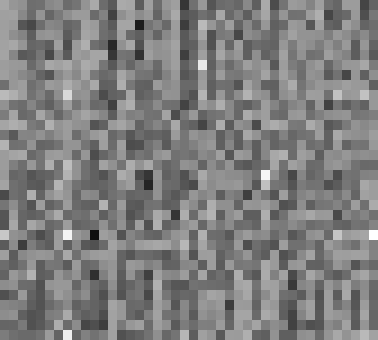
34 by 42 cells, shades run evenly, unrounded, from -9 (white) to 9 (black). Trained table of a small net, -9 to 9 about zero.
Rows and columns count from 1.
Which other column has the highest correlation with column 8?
42
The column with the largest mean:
16
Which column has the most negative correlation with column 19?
24
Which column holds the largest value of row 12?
20
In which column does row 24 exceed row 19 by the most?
11
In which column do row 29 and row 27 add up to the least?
30
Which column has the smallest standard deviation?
34
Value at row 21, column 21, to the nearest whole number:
-2
